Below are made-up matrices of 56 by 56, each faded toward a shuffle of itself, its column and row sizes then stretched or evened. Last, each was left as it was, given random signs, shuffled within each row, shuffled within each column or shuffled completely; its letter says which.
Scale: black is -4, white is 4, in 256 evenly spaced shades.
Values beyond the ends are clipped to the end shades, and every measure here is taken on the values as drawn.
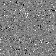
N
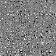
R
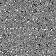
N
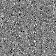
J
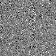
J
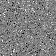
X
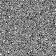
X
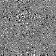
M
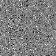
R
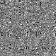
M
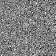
J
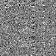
M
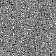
J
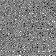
N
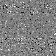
N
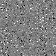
J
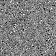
X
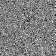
J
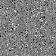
J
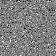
N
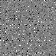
R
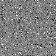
R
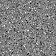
X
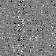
R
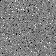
X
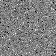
X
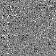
R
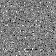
N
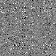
M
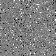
J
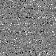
N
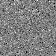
X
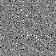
R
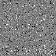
R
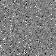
J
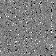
J
